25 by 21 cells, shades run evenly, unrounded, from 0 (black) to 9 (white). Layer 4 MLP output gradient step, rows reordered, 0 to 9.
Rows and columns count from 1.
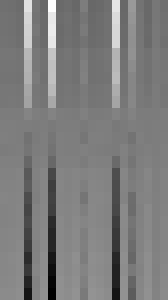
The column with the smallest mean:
7
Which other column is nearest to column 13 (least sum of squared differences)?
3
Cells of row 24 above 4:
17
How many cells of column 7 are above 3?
14
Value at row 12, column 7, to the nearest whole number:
4
